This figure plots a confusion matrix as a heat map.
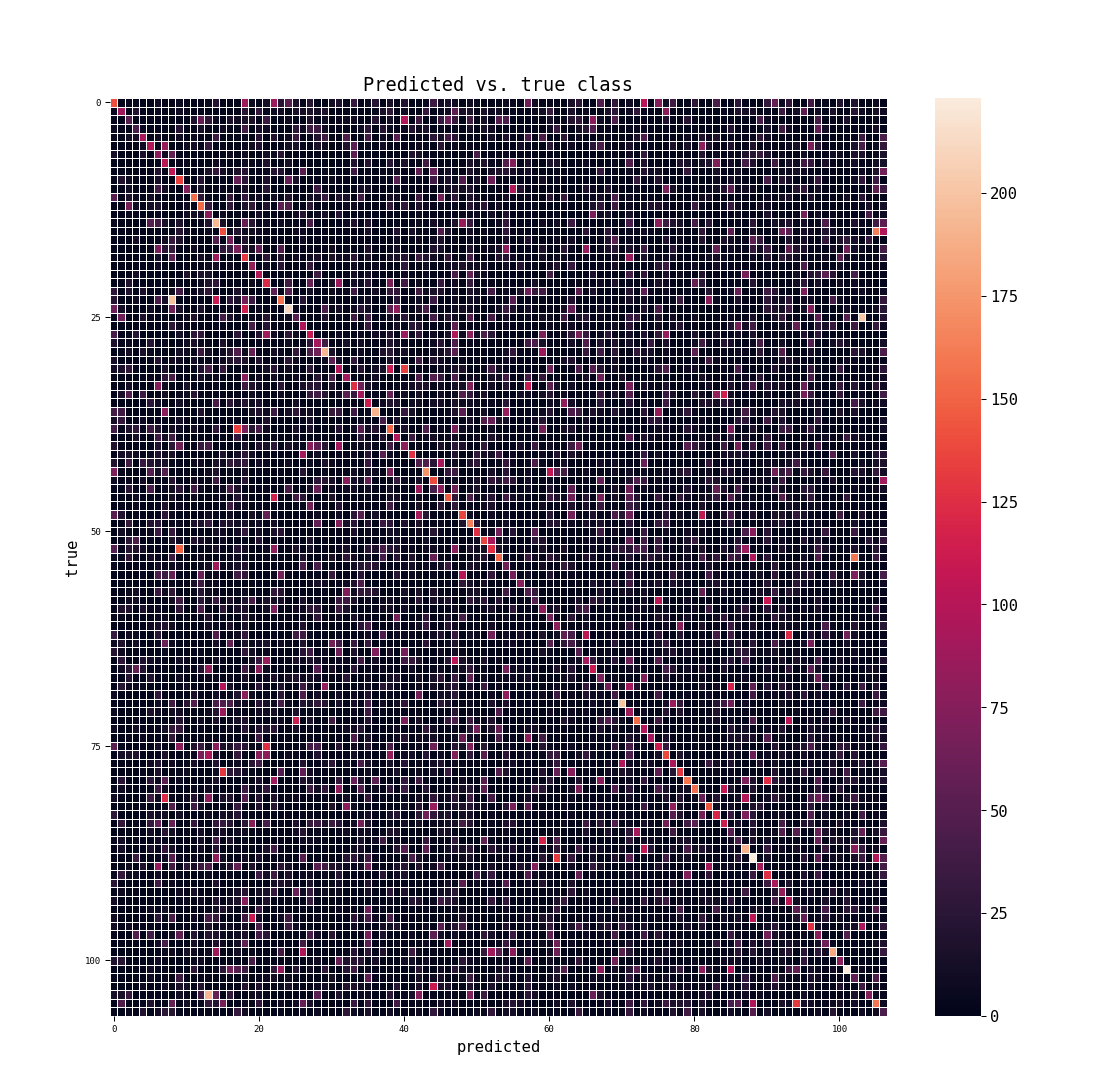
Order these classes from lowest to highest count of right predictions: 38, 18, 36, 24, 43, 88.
18, 38, 43, 36, 24, 88
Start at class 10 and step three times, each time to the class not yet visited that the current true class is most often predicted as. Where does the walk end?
81
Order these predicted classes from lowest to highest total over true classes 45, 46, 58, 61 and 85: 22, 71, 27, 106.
27, 106, 22, 71
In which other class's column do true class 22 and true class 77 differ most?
70
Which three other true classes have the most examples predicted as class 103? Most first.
25, 96, 85
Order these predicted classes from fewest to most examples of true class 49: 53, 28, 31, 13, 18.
53, 18, 13, 28, 31
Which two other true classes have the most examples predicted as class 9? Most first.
52, 75
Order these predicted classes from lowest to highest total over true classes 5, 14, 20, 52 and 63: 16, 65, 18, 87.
65, 16, 18, 87
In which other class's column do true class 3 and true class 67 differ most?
73
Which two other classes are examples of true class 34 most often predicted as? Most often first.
84, 83
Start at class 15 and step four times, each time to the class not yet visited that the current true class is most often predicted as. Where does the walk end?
62
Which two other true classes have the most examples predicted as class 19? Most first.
95, 84
